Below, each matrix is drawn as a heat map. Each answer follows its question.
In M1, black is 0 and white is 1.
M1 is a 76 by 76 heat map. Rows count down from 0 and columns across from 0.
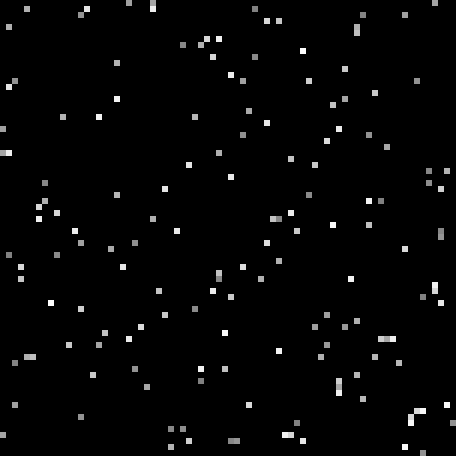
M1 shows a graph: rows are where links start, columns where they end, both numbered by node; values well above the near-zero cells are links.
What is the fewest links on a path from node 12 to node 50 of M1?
3
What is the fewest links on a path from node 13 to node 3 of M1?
3
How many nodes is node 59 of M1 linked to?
4
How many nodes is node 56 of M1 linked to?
4
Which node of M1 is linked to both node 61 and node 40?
node 22
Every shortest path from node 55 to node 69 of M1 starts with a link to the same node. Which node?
node 37
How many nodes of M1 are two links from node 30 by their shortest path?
2
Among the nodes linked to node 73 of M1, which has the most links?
node 38
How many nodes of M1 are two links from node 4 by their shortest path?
6
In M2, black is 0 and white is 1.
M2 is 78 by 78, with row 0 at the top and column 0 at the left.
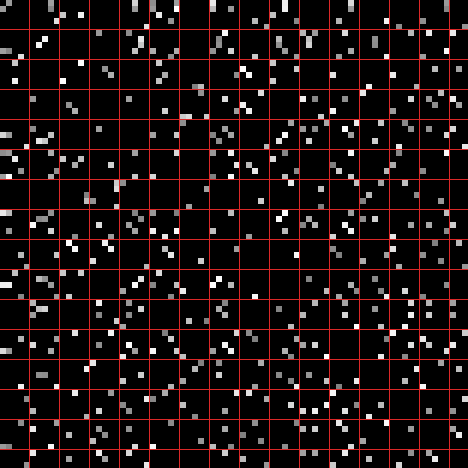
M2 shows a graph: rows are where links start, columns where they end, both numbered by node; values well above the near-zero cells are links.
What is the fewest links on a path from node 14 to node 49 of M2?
4
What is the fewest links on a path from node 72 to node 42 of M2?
3
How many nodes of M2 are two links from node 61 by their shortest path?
5
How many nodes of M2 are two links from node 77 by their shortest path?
7
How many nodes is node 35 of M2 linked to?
10
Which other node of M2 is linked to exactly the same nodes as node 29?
node 74
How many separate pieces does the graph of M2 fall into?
5
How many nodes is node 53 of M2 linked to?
3
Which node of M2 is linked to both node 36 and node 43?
node 60
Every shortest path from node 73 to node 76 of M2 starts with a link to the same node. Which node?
node 33
